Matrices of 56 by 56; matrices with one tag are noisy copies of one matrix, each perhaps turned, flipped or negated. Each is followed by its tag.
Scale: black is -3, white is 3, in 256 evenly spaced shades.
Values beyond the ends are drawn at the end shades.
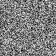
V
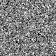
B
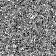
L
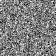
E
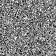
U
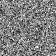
L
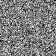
B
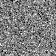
L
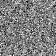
E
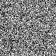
V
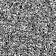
B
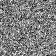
L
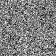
V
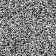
V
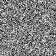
V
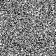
V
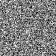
B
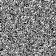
E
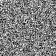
E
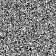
B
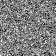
E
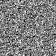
L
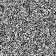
E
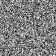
U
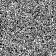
V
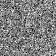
B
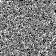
E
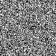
B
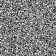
U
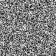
B
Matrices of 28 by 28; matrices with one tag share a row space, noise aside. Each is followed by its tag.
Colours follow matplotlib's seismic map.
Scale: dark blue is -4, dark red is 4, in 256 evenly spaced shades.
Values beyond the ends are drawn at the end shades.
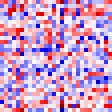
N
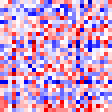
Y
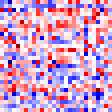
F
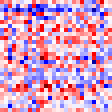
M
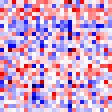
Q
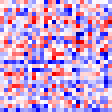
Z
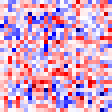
Z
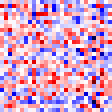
M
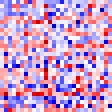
Z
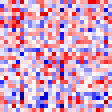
N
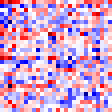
F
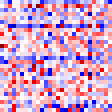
Y
